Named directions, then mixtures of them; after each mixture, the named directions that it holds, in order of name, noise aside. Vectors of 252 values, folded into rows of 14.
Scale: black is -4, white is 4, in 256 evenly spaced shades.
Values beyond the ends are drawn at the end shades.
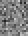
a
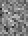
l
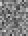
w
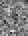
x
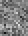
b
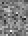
b, x.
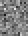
a, b, w.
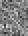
b.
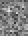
b, x.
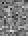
b, x.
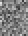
w.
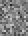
b, l, w.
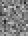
a, l, x.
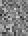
b, l, w.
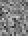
l, w.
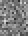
a.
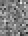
a.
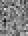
a, b, x.
